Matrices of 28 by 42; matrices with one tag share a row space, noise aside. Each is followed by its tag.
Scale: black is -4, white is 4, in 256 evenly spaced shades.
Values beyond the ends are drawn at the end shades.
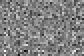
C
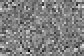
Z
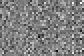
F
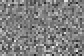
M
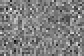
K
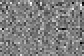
F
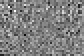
K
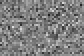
M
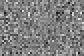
K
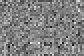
C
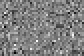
K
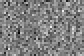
C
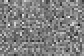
K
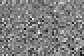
F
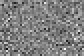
K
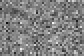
M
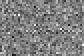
M
